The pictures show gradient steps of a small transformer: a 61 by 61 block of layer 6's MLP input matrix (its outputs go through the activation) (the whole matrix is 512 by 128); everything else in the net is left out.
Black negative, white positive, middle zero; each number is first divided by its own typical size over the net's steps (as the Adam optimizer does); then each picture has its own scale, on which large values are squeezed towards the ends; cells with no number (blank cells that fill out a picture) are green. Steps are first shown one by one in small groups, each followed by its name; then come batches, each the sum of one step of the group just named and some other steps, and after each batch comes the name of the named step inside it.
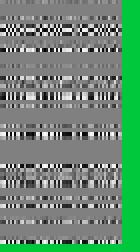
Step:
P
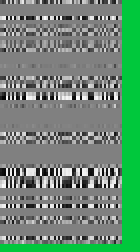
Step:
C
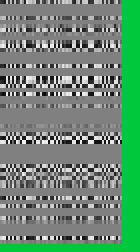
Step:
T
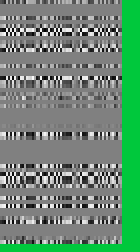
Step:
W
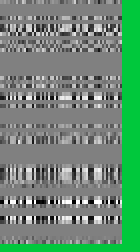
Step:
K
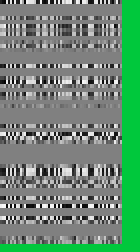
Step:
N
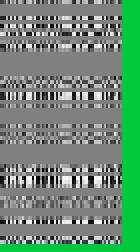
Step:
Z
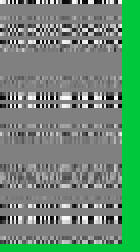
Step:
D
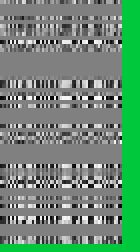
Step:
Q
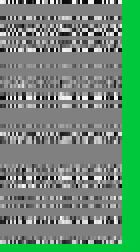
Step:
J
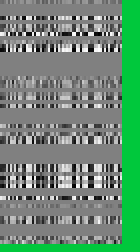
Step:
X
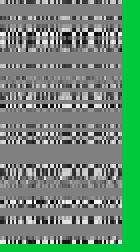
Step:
K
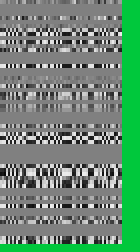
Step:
C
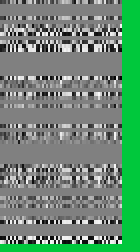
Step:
Z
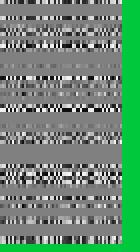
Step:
W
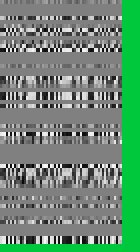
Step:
P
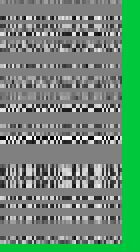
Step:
X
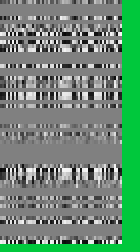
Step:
Z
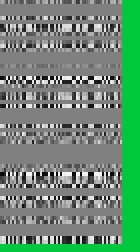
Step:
C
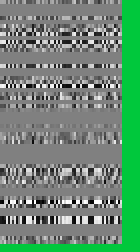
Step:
K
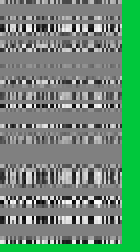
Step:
K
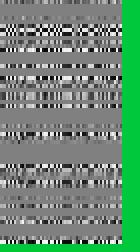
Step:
P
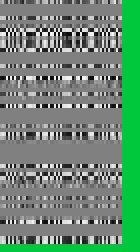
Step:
W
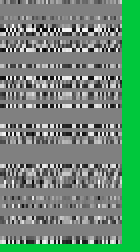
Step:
P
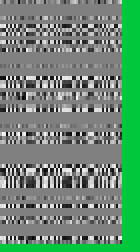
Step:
C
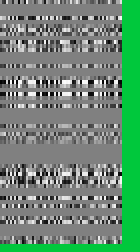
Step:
N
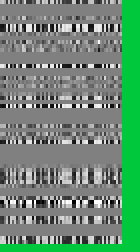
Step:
K
